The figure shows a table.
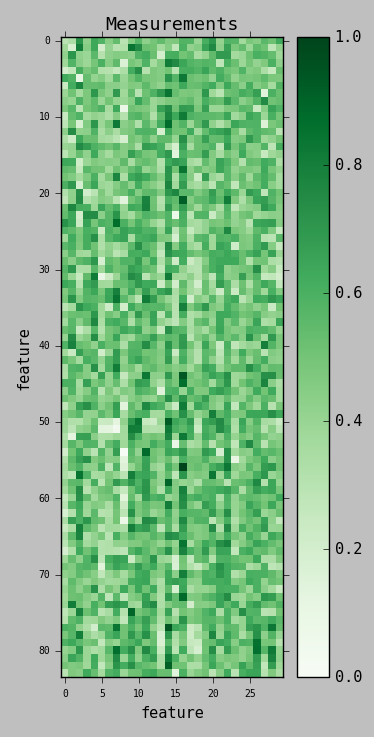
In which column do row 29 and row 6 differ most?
5
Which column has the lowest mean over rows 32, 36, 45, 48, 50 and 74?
13
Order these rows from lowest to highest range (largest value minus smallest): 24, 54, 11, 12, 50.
12, 24, 11, 50, 54
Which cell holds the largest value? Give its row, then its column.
56, 16
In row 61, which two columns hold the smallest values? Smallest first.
8, 0
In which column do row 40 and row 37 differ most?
27
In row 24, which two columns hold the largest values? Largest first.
7, 0
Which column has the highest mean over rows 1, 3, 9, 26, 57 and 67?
16
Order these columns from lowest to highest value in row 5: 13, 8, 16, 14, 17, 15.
8, 13, 17, 15, 14, 16
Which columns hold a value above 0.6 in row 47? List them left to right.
14, 16, 19
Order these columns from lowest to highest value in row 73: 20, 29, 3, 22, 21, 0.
0, 3, 29, 20, 21, 22
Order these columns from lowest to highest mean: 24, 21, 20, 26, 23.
23, 24, 21, 20, 26
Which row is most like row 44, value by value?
73
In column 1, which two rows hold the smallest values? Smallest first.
52, 1
